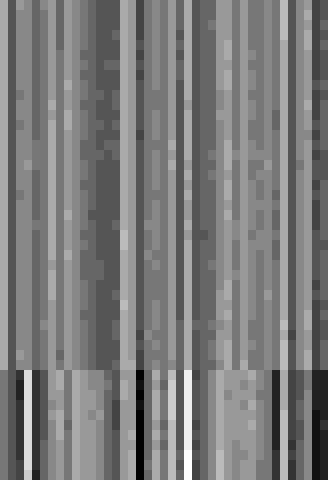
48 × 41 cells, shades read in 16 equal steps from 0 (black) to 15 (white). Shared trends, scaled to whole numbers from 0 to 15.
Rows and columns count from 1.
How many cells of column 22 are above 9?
13
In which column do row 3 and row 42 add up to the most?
24
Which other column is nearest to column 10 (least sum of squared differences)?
20
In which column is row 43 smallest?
18
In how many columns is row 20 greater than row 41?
19
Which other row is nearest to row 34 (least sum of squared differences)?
7
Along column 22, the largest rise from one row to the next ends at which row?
38
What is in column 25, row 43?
4
